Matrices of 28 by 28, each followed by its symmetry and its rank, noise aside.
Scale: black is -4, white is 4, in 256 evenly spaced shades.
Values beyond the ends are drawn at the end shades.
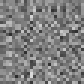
antisymmetric, rank six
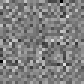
symmetric, rank four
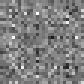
symmetric, rank four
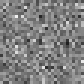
no symmetry, rank eight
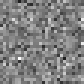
no symmetry, rank eight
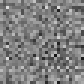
symmetric, rank six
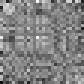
symmetric, rank four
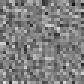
antisymmetric, rank eight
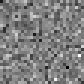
symmetric, rank eight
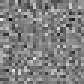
antisymmetric, rank six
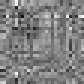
no symmetry, rank four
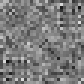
symmetric, rank eight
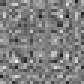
symmetric, rank four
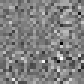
antisymmetric, rank six
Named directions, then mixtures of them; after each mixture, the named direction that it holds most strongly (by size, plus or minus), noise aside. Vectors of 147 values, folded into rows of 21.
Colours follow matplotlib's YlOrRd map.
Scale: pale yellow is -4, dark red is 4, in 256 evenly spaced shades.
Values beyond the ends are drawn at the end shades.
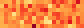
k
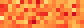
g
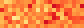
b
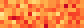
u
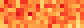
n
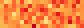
k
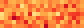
u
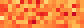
g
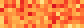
n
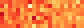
k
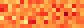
g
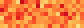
n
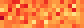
g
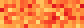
b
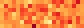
k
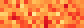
u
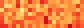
n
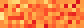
u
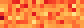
g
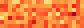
g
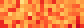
n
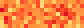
n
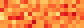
u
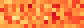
b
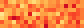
u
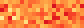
b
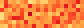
u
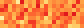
g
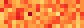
n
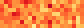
k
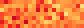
b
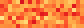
g
